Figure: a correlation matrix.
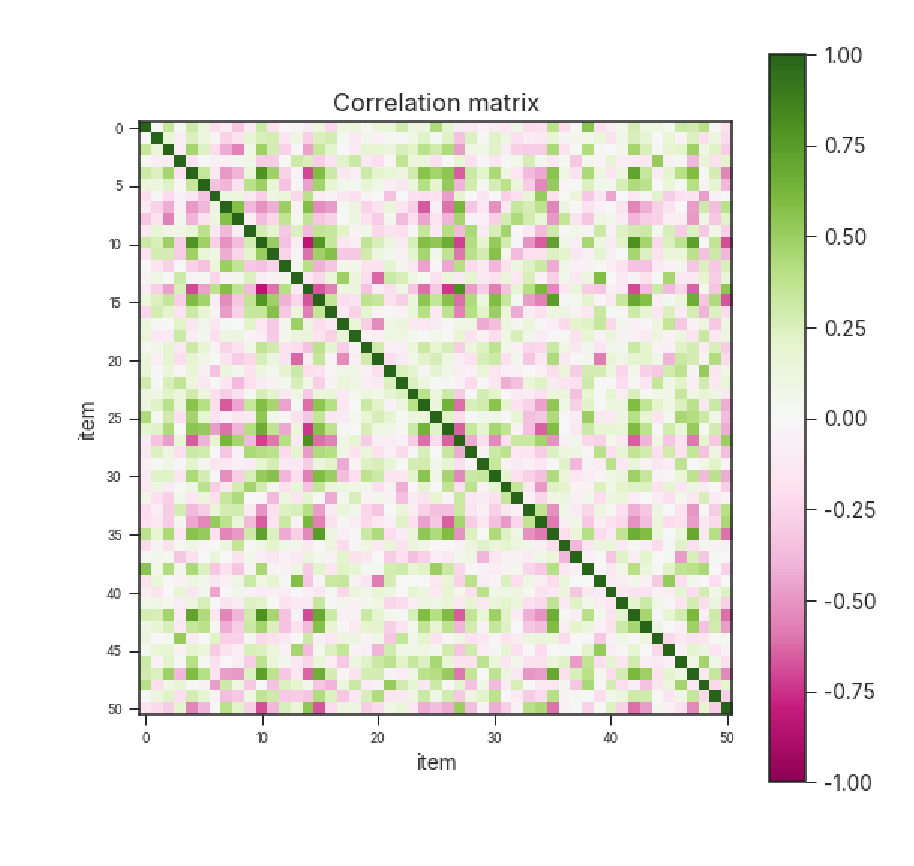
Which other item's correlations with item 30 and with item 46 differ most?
48
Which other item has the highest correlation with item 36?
8
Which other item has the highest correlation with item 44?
3
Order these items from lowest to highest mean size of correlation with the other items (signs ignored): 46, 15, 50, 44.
44, 46, 50, 15
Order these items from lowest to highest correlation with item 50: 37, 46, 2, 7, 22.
2, 46, 37, 22, 7
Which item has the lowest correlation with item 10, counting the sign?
14
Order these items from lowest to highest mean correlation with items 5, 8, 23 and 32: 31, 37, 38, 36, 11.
37, 11, 38, 36, 31
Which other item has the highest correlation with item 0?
38
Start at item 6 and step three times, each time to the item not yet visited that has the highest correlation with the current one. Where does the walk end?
27
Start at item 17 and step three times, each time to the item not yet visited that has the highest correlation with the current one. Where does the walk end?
45
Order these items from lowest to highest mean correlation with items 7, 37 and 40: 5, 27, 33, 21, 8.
5, 21, 33, 8, 27
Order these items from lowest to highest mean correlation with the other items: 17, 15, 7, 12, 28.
7, 12, 17, 28, 15
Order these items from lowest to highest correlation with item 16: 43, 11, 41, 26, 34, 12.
12, 34, 41, 43, 26, 11
